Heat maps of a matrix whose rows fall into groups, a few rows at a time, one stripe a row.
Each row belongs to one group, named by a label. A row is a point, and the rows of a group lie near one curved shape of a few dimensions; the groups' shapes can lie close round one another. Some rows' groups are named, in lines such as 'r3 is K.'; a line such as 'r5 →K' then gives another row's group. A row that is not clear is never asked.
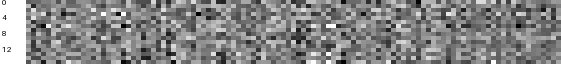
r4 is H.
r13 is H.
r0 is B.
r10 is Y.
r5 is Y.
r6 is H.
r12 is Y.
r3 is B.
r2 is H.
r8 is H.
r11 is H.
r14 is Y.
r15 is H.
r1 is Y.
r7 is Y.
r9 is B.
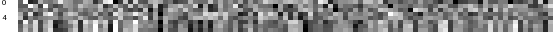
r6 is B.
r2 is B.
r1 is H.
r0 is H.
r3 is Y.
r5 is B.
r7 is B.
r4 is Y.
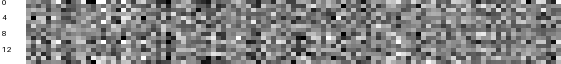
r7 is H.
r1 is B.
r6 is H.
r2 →B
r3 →H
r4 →H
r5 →B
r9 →H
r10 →Y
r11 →H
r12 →B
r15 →Y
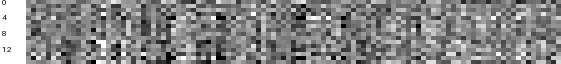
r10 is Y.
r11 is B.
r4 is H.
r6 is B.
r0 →H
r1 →B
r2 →Y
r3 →B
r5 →Y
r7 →Y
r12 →B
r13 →B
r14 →H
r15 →Y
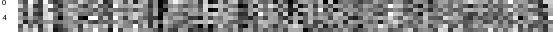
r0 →H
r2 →H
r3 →Y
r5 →Y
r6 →B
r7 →B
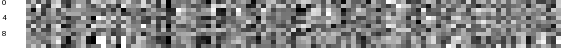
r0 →B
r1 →Y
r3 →H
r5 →B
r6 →B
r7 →Y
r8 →B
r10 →Y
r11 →B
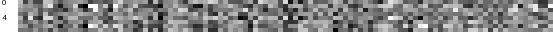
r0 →Y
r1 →Y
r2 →B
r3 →H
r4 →Y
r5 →B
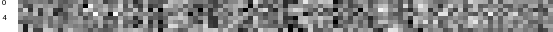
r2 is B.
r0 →B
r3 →B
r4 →B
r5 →B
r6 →H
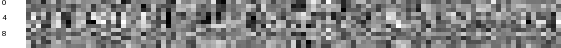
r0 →H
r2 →B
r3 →B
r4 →B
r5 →Y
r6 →Y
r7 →H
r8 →B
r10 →Y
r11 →Y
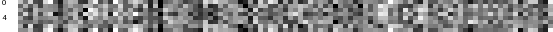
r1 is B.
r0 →Y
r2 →Y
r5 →B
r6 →Y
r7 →Y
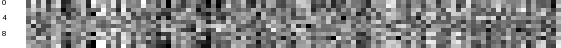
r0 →B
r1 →B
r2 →B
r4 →B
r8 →Y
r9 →H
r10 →Y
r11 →Y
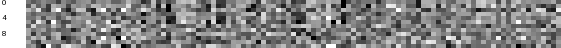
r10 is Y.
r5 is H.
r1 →B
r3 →B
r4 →H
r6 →H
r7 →B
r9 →B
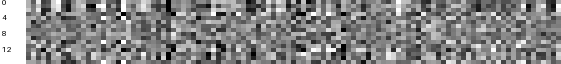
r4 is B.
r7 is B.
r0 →Y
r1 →Y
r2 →Y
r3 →H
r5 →Y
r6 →Y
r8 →H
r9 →Y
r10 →B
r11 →H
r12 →H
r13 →B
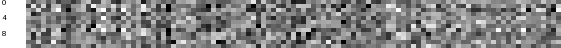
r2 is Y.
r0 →B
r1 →B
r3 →Y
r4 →B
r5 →B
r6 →Y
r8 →Y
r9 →Y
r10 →H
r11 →Y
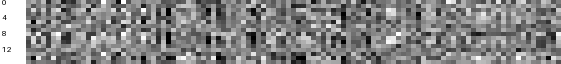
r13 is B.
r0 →B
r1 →B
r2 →B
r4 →B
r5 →H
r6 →H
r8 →Y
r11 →H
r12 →H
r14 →H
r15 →B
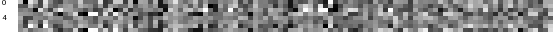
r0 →H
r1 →H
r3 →Y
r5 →H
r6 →H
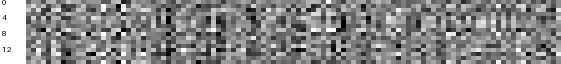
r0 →H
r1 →B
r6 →B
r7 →H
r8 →B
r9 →B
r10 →H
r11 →H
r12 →H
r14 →H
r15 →B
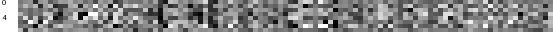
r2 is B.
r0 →H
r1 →B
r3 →Y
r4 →B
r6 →H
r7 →H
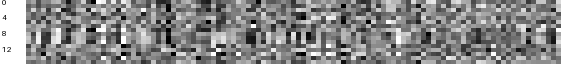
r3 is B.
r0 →Y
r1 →B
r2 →B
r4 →H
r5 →B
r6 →B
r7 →Y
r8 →Y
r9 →Y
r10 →Y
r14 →B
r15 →B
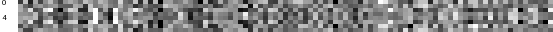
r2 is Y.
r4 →B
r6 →B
